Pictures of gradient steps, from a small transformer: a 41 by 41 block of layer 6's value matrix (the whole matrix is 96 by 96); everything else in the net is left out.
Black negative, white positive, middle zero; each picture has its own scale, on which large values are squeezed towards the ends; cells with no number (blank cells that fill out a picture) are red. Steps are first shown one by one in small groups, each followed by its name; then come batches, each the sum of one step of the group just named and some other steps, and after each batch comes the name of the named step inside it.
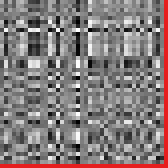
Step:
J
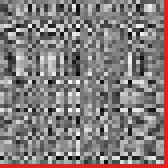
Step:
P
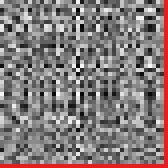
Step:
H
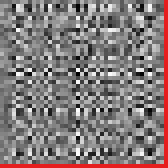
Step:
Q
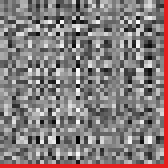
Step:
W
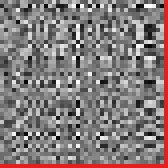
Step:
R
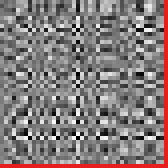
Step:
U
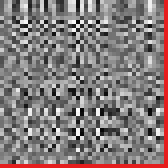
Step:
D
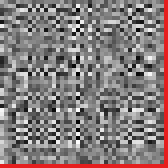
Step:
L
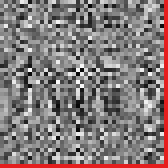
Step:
R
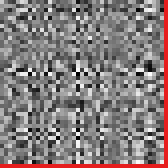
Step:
L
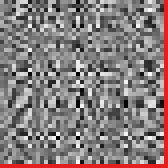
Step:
U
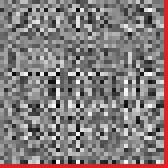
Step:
P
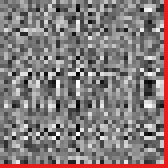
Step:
R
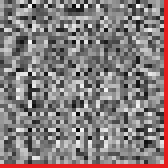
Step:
L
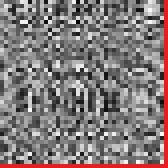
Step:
D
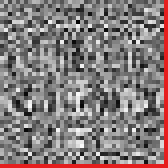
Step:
P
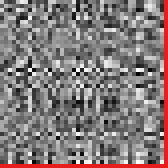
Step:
R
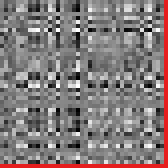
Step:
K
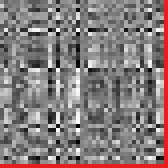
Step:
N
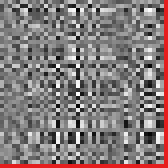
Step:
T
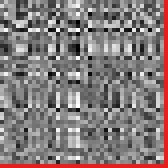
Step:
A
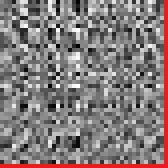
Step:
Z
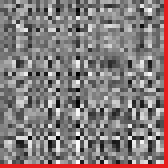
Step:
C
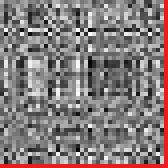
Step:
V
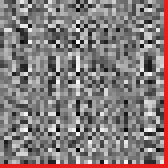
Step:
Z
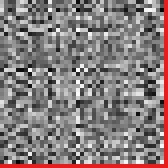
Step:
N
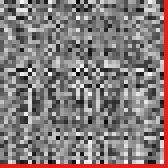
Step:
Z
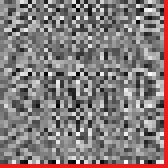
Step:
T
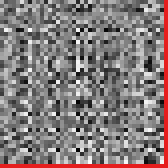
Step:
V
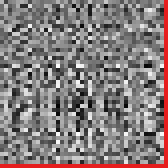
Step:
T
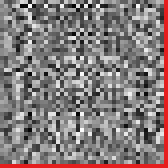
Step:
T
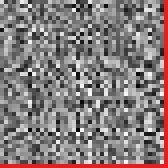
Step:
T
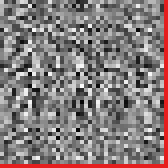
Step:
Z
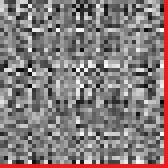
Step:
N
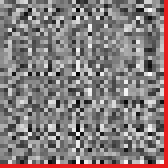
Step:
C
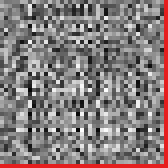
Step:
V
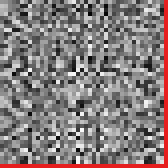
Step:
A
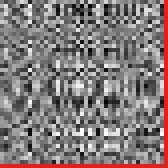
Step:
Z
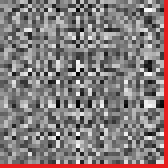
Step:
C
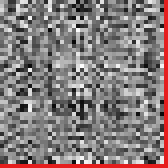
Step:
Z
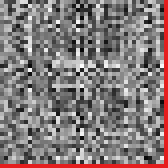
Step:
Z
